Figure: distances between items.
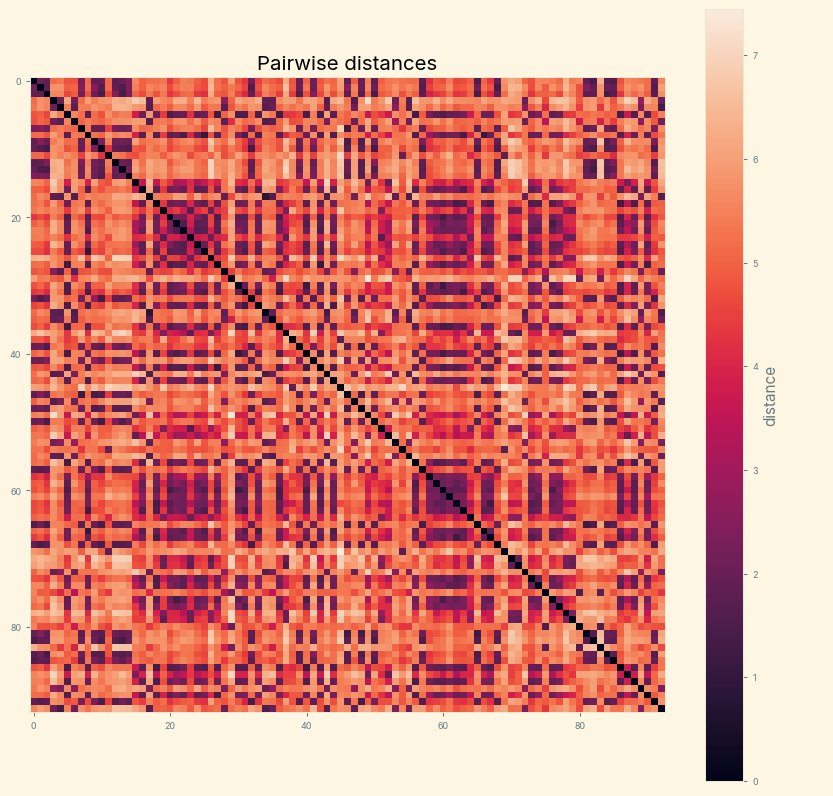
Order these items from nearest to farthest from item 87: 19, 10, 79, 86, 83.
86, 79, 19, 10, 83
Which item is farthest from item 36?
69
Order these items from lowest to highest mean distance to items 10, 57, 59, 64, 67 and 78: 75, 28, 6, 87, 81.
81, 87, 28, 75, 6
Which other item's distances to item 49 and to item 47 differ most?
3
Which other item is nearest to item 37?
71
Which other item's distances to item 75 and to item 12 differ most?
83
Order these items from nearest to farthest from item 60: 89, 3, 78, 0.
78, 0, 89, 3
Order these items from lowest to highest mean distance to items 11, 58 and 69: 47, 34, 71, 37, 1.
1, 71, 37, 34, 47
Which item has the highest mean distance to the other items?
45
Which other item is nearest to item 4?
92
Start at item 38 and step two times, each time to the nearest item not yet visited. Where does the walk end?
62
